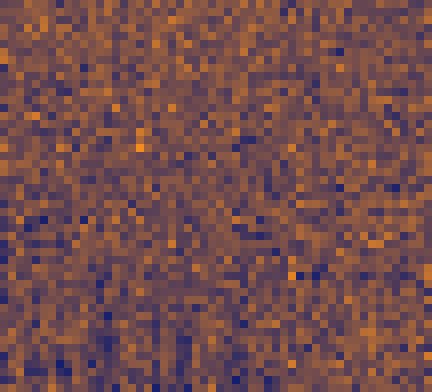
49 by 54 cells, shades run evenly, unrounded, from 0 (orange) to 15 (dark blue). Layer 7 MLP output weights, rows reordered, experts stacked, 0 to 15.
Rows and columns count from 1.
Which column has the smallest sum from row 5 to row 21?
18
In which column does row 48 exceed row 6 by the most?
20
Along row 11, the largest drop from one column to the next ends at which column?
41
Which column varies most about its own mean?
1
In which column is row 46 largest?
8
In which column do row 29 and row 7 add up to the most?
4
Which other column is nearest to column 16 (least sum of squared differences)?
21
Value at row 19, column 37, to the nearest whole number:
3
